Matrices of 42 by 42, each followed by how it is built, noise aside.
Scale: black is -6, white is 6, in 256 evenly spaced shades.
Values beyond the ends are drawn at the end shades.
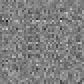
low rank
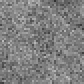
smooth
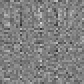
low rank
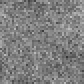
smooth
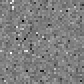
sparse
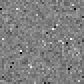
sparse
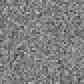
noise
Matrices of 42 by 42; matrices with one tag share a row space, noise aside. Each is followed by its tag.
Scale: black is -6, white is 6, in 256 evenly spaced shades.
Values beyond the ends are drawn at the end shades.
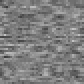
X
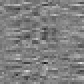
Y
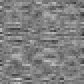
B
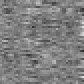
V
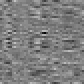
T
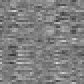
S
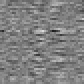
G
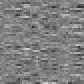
Y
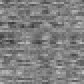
X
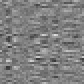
T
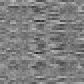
G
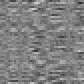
G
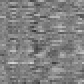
G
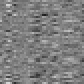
T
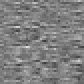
Y
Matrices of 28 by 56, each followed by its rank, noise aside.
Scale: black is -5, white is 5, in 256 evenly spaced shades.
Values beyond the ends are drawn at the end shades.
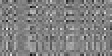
three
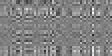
two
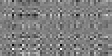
two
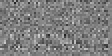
five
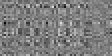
three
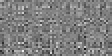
five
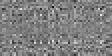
five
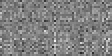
four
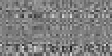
three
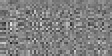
four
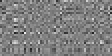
four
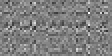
three
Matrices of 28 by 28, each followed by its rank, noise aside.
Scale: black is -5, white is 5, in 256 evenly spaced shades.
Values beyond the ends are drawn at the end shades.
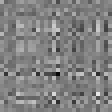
two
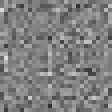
six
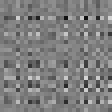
one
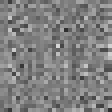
six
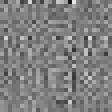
three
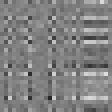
one
